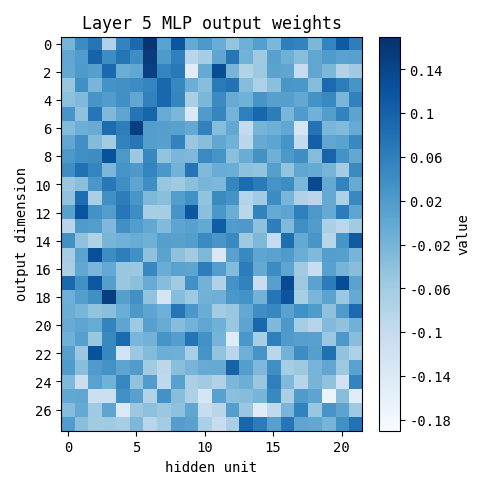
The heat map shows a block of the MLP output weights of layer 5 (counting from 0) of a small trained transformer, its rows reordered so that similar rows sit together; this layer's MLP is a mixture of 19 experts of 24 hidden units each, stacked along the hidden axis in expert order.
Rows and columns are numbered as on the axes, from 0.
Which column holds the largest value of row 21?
4
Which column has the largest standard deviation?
6
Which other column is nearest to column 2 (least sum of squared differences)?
19
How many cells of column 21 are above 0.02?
10
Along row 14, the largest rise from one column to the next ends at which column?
16
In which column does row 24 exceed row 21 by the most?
12
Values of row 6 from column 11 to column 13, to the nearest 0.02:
-0.04 0 -0.1
